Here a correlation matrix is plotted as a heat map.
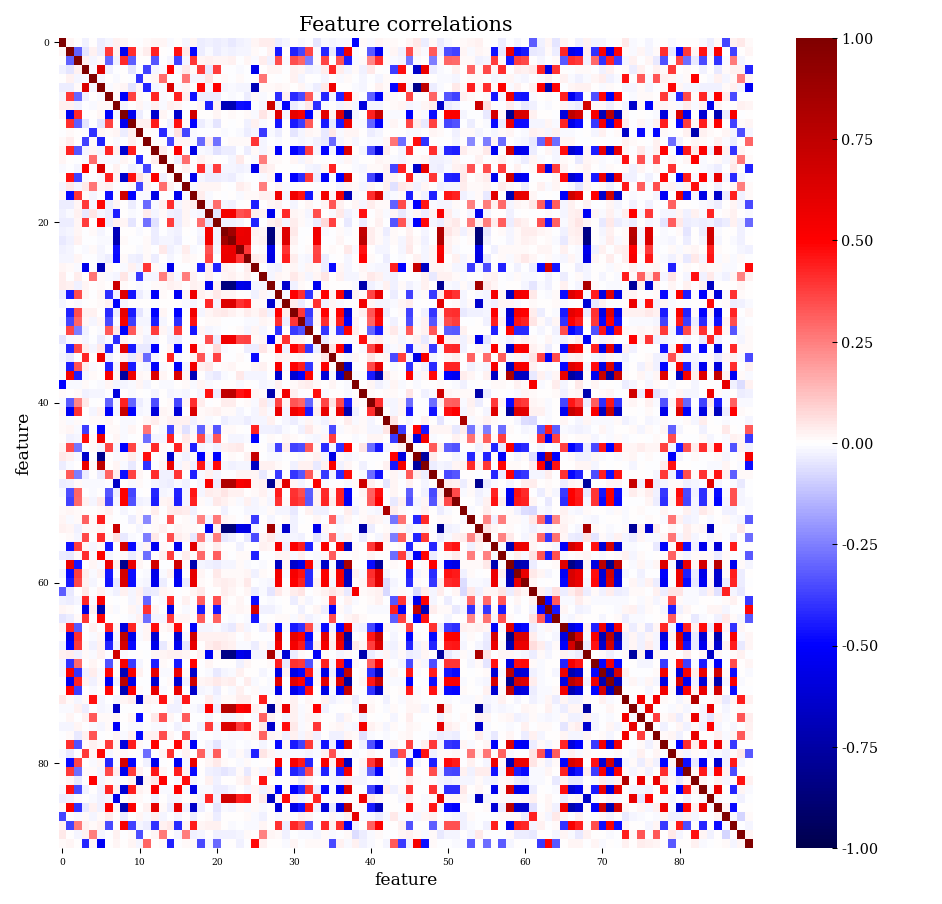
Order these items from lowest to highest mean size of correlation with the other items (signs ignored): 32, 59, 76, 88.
88, 76, 32, 59
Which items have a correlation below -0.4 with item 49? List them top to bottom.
7, 27, 54, 68
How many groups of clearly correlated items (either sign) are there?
6
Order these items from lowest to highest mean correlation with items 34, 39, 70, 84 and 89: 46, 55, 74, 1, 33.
55, 1, 46, 33, 74
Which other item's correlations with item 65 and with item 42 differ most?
52
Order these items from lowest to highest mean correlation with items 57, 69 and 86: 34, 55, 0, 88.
0, 88, 55, 34
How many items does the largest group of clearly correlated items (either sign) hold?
38
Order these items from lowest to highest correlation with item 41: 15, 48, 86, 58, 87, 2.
58, 15, 48, 86, 2, 87
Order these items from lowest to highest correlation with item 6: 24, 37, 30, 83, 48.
30, 24, 48, 83, 37
